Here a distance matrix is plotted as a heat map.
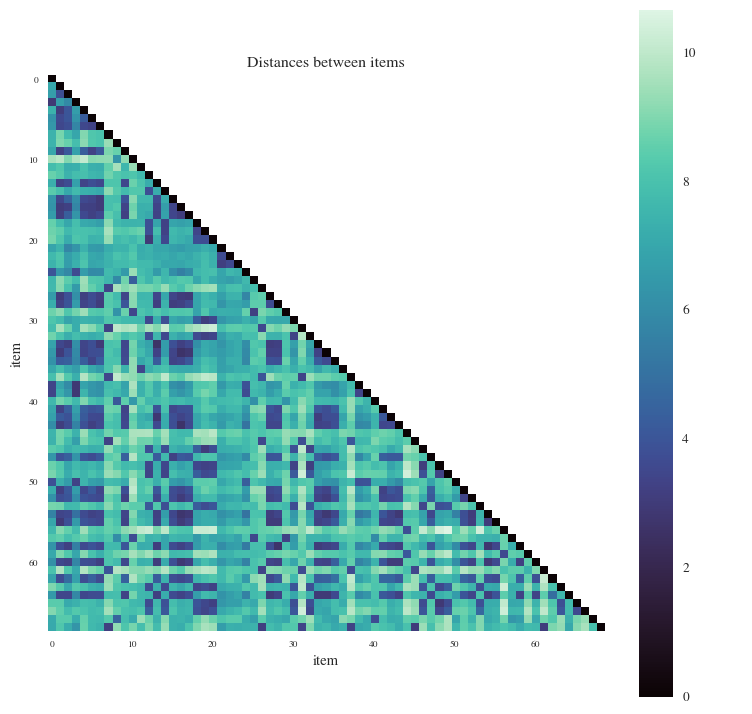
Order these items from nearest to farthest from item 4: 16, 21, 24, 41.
16, 41, 24, 21
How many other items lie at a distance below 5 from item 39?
5
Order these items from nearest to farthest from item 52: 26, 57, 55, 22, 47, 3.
55, 47, 3, 22, 57, 26
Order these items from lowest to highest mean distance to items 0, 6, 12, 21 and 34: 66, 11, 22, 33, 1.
33, 1, 22, 66, 11
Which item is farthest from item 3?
10
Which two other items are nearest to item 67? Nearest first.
40, 8
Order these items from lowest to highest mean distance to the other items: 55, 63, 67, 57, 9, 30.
55, 9, 30, 63, 57, 67
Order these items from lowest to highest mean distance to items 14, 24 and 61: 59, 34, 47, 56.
34, 47, 59, 56
